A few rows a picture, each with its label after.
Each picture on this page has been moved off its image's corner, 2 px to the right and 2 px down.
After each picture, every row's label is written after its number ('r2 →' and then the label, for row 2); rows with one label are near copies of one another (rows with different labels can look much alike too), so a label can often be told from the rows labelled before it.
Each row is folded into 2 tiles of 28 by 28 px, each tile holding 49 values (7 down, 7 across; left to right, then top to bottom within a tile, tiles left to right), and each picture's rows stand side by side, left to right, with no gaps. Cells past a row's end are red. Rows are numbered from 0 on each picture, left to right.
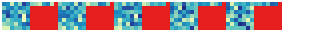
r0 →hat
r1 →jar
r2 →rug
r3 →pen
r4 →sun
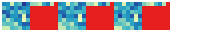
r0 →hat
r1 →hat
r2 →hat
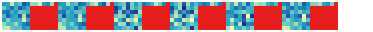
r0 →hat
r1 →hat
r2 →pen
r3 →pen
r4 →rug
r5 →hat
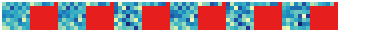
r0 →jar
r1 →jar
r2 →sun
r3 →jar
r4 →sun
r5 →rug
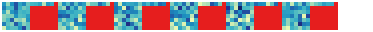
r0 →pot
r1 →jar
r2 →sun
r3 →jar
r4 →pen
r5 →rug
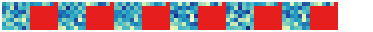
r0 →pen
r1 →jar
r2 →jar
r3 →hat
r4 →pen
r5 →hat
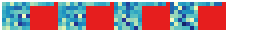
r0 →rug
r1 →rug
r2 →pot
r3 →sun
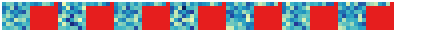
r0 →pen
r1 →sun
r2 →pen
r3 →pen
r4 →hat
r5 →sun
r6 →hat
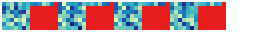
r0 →pen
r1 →sun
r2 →sun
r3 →pot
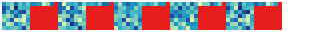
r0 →pen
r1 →sun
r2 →pot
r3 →jar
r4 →pen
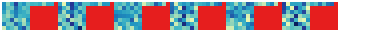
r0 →pot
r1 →pot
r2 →jar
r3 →sun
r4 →hat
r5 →sun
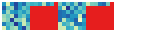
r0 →pot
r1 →jar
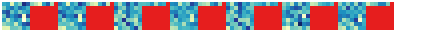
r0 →hat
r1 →hat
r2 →pot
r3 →hat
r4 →pot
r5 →rug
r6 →jar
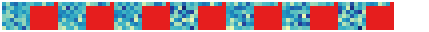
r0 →pot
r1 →jar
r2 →jar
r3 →pen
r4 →rug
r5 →rug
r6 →pen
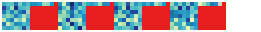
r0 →pen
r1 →pot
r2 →pen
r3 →jar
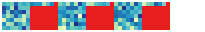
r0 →pen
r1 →rug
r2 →jar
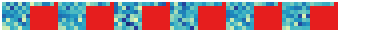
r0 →jar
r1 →jar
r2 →sun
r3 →pot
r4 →jar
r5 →rug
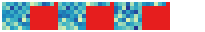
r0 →jar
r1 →jar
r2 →pen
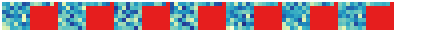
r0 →hat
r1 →sun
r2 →pen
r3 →sun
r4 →rug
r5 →jar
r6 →rug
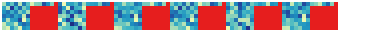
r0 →jar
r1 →sun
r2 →hat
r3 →jar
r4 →pot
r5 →hat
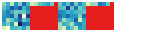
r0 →rug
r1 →jar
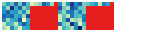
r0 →jar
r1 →pot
